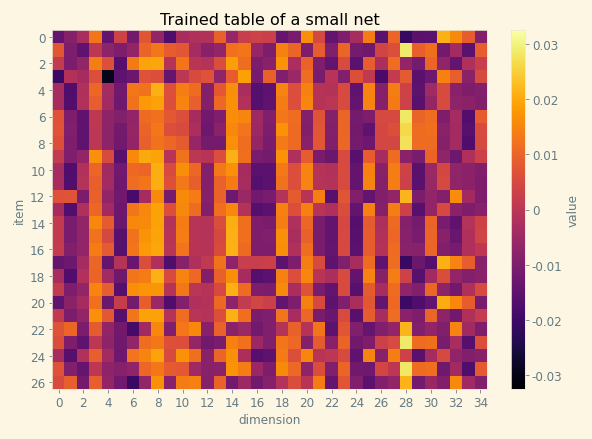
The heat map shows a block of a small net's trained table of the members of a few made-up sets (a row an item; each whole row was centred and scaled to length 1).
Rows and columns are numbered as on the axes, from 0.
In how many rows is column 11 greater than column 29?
21
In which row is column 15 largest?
3
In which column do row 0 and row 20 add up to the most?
31
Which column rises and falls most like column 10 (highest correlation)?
8
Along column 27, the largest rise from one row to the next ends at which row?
13
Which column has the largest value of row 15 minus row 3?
4
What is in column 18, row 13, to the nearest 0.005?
0.015
